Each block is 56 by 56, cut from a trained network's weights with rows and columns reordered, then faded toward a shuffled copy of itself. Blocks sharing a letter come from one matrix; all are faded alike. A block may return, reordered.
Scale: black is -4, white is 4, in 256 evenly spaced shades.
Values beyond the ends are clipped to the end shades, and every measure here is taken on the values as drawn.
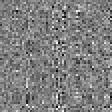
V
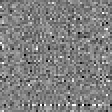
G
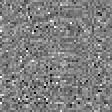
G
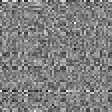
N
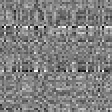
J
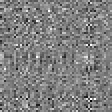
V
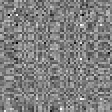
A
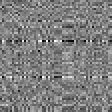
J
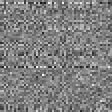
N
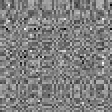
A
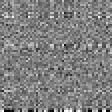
N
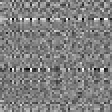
J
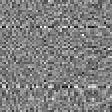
N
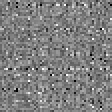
G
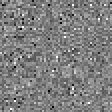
G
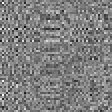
N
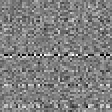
N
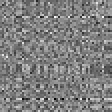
N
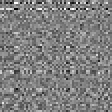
J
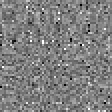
G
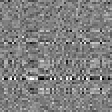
J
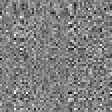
V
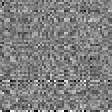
J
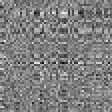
N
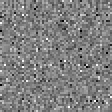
G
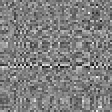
N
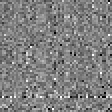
G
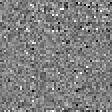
G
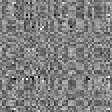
A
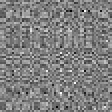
A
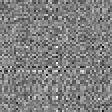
N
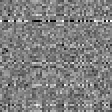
N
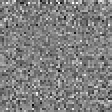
V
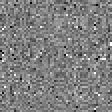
G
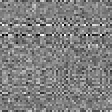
J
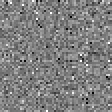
G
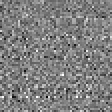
V
